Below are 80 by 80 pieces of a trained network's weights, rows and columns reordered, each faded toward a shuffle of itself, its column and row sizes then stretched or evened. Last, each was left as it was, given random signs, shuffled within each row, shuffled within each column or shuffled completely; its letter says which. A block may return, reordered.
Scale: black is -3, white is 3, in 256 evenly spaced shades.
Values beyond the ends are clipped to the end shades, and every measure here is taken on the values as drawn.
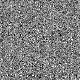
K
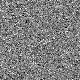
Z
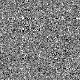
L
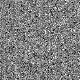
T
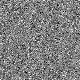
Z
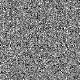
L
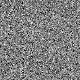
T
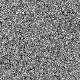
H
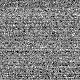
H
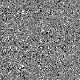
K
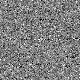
H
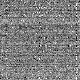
K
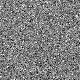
Z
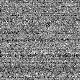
H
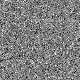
Z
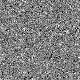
H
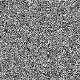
L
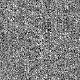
K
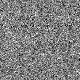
H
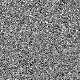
L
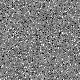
Z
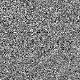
L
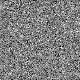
T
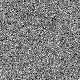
Z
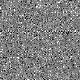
K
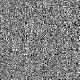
K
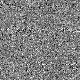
H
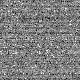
H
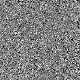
L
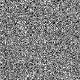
K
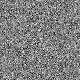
Z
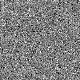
H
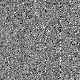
T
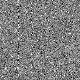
T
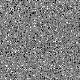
K
